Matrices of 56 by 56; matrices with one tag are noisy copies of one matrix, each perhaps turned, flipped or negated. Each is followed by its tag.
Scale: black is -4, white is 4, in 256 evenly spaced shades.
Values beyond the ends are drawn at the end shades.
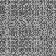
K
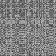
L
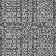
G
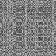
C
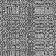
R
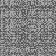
K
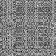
C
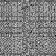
G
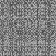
K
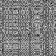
C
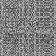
G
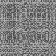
C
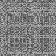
C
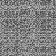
K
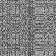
R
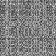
K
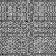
G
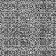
K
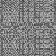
G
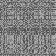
R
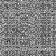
K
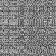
L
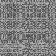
C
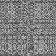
G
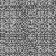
K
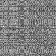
L
